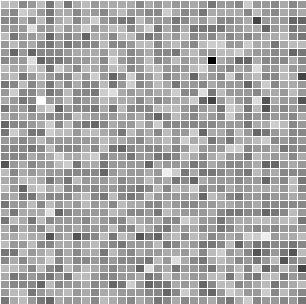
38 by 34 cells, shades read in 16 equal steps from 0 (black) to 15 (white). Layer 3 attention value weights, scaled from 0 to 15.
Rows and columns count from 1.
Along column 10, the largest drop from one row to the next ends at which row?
5
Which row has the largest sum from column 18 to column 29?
6
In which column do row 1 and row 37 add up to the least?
24
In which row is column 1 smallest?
21
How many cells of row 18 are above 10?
7
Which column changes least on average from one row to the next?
12
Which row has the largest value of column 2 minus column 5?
17
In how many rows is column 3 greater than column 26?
18
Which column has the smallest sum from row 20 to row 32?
23
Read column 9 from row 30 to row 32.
5 9 8
